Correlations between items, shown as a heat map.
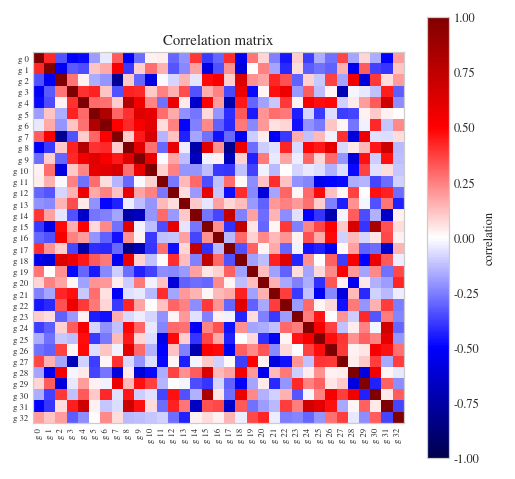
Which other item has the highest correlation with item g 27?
g 19
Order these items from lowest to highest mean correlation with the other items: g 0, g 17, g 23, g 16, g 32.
g 17, g 0, g 23, g 32, g 16
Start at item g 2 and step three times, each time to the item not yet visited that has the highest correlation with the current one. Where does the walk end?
g 30
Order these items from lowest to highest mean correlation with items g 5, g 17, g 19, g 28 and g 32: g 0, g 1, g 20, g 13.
g 13, g 1, g 20, g 0
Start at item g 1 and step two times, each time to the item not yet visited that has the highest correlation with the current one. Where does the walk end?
g 10
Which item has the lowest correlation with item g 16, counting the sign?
g 7
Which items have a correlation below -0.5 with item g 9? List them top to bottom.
g 14, g 17, g 28
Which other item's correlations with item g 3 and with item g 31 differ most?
g 25
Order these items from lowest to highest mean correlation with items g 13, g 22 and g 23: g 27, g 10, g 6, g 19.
g 6, g 27, g 19, g 10
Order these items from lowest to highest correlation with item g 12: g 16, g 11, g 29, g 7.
g 11, g 16, g 29, g 7
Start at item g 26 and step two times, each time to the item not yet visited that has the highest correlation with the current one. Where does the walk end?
g 4
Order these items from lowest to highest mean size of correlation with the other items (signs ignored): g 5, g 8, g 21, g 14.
g 21, g 5, g 14, g 8
